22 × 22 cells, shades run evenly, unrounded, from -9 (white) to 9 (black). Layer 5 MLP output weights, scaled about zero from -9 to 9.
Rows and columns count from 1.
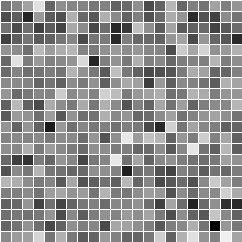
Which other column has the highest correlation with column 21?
15
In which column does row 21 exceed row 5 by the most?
20
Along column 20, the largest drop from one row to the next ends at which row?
22
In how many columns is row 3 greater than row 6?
16
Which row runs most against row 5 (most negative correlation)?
19
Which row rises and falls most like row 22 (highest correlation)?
14
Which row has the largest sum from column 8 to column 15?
4
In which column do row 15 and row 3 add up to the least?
13
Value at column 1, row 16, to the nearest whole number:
3
